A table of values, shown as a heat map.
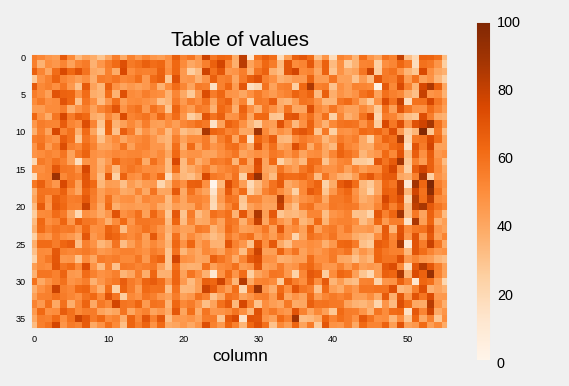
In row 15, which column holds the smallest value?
50
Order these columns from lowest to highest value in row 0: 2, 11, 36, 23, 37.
2, 11, 37, 36, 23
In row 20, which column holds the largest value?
52
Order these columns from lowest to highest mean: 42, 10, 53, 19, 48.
42, 10, 48, 19, 53
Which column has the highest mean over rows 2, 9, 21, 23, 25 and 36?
49
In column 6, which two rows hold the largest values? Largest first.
35, 2
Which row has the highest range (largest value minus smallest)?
17
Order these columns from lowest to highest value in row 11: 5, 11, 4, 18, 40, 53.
18, 40, 11, 5, 4, 53
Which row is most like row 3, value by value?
27
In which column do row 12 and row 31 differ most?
53
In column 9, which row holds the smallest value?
10
